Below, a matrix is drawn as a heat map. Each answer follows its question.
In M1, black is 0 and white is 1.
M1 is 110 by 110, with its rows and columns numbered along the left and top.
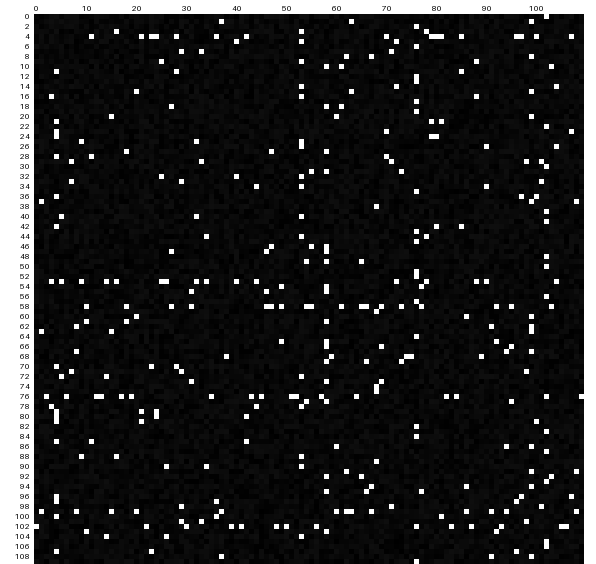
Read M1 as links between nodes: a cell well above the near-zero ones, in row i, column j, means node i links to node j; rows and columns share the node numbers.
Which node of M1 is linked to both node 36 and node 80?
node 4
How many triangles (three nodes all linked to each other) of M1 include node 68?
0
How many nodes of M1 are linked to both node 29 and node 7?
2
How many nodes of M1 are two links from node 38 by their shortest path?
4
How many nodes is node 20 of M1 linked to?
3
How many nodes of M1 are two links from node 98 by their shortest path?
2
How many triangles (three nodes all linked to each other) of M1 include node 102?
0
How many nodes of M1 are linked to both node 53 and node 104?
2
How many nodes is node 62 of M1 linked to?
3
